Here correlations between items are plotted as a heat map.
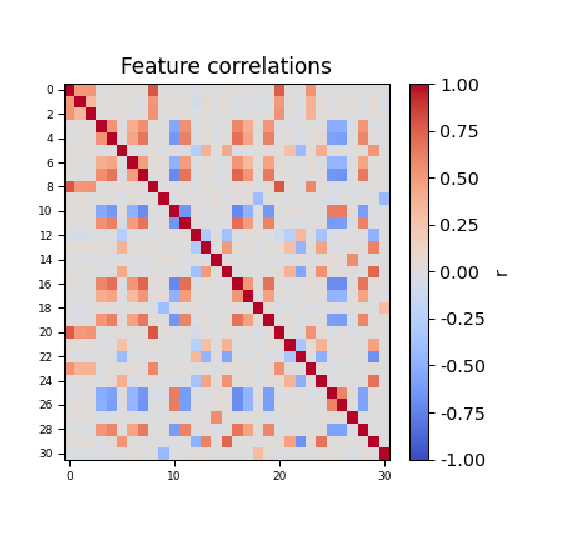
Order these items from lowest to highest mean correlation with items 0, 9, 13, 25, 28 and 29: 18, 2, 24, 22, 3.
22, 18, 3, 2, 24
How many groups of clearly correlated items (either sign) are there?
5
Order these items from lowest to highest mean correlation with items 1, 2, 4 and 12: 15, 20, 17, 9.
15, 9, 17, 20
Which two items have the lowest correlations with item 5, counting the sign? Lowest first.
22, 12
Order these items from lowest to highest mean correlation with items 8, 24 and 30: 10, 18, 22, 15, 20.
22, 10, 18, 15, 20
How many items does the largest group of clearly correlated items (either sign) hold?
12
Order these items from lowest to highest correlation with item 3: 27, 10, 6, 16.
10, 27, 6, 16
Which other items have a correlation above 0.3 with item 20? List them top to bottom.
0, 1, 2, 8, 23
